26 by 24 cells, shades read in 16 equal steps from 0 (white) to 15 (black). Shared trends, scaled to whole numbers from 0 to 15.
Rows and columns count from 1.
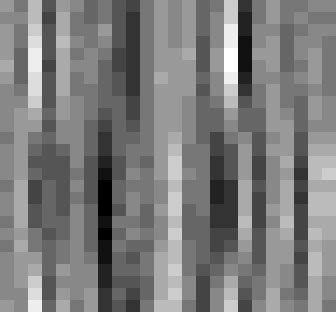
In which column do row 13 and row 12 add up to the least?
13
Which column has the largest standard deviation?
17
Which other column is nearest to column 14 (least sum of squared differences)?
1
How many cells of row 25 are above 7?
10
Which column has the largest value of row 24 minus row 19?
18
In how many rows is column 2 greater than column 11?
3
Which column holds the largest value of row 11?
8
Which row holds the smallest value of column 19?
5
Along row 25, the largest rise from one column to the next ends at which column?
4
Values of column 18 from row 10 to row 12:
9 9 7
